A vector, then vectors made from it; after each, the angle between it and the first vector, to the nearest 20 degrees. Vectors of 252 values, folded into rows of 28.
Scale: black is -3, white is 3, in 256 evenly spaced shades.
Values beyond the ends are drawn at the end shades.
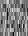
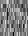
20 degrees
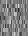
100 degrees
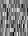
20 degrees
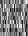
120 degrees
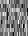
20 degrees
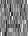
80 degrees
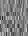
80 degrees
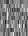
160 degrees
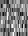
160 degrees
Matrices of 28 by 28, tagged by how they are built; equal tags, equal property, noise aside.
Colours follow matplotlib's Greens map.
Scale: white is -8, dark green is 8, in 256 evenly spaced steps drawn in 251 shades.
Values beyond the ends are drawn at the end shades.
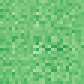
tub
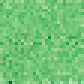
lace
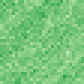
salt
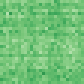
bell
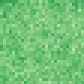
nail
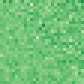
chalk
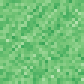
salt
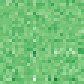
tub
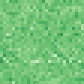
lace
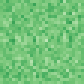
tub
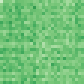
bell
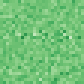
lace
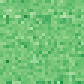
lace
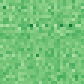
lace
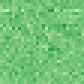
lace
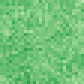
nail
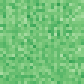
bell
